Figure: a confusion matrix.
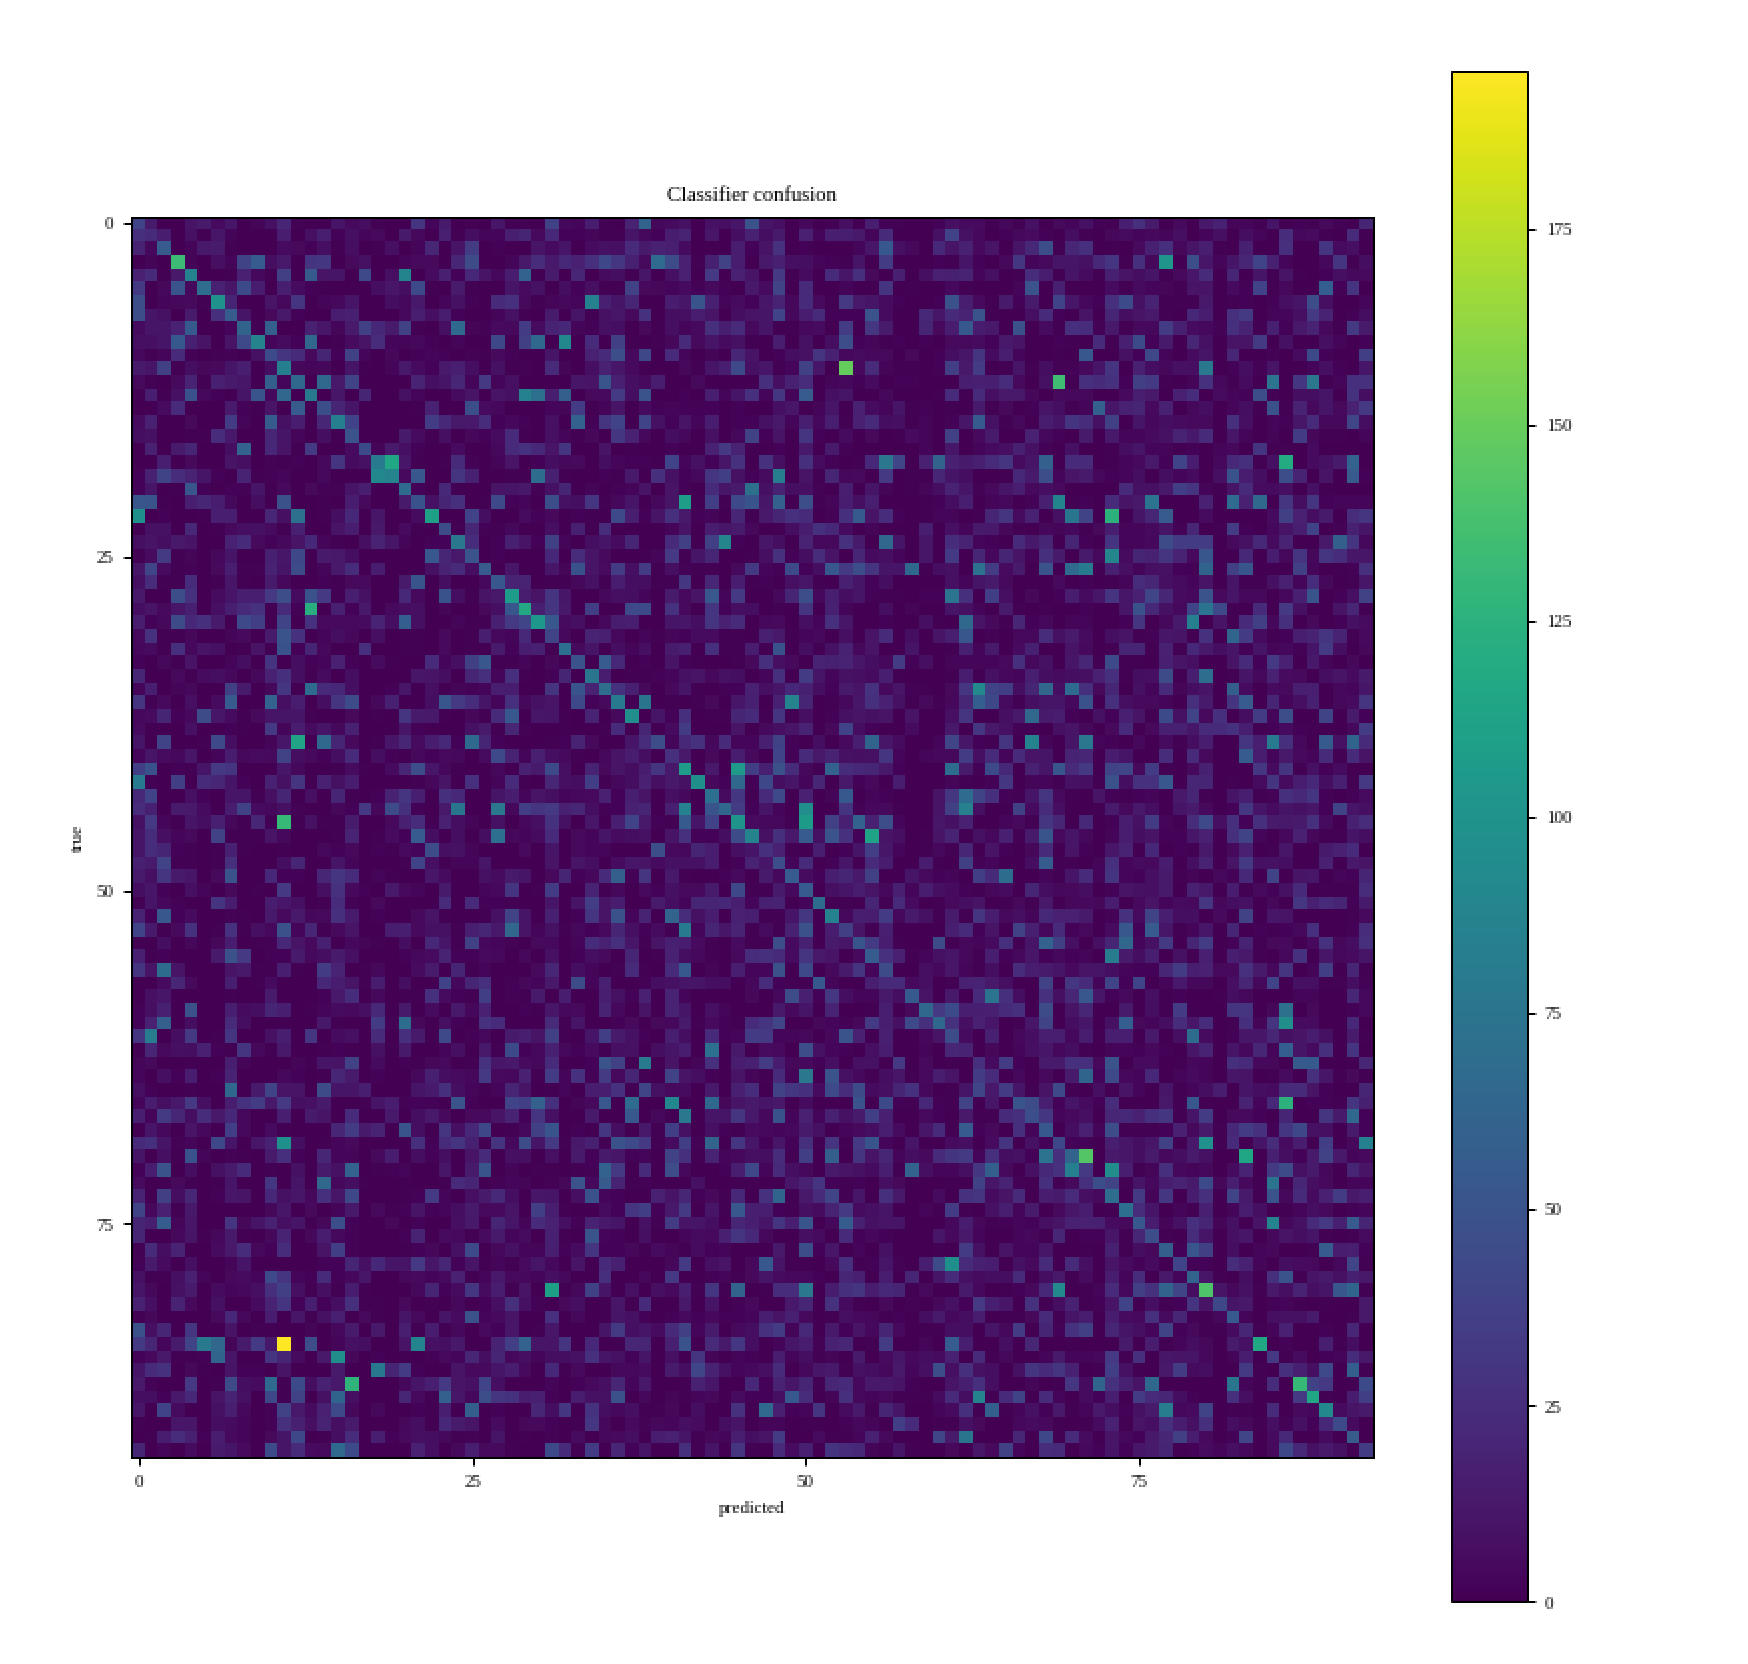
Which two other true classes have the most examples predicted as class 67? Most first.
39, 37
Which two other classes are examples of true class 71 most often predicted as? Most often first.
73, 70
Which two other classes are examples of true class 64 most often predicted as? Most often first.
50, 71
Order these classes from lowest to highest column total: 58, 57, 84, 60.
58, 57, 60, 84
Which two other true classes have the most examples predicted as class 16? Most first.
87, 71
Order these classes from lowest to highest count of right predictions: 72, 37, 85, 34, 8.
85, 72, 8, 34, 37
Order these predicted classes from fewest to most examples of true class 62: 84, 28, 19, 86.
19, 84, 28, 86
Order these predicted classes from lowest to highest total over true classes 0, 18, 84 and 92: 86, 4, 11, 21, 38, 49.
49, 4, 38, 21, 86, 11
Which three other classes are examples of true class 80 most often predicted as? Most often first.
31, 69, 50
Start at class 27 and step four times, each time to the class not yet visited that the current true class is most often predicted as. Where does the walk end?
11
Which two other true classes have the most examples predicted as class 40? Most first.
66, 52
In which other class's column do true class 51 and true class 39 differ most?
12
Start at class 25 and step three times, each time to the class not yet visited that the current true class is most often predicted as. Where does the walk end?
68
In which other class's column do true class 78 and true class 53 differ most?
61
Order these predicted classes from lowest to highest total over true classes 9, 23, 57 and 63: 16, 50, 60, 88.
60, 50, 16, 88
